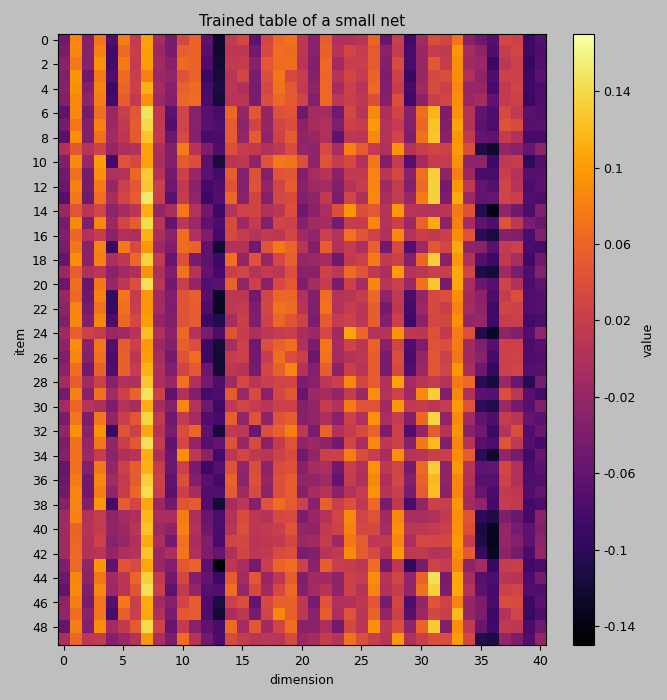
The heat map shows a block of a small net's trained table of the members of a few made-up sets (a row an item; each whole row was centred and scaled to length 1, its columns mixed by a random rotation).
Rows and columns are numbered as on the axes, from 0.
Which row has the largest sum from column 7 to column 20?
10
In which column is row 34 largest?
7
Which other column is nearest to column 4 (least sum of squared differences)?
29
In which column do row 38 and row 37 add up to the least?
13
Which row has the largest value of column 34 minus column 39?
28
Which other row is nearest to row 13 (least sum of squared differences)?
20
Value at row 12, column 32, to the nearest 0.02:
-0.04
